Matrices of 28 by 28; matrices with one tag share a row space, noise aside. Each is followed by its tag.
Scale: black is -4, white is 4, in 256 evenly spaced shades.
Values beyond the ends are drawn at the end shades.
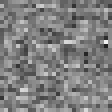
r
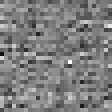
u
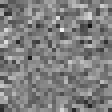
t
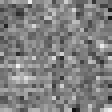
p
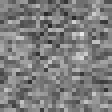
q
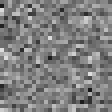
t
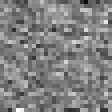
r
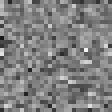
t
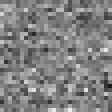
u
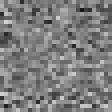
t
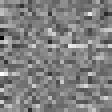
t
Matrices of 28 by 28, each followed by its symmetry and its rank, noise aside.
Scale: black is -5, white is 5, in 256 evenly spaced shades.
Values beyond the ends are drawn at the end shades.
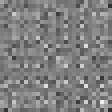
symmetric, rank four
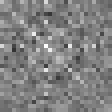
symmetric, rank four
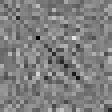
symmetric, rank four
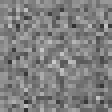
symmetric, rank six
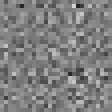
no symmetry, rank four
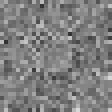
symmetric, rank six
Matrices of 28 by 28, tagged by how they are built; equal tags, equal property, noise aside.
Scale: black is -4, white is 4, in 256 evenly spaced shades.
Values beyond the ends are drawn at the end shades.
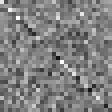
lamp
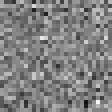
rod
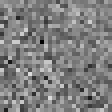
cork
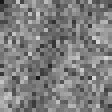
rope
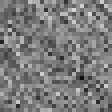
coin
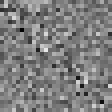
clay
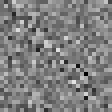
clay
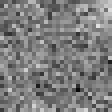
rope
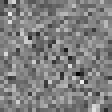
clay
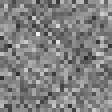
coin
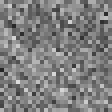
coin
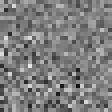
cork
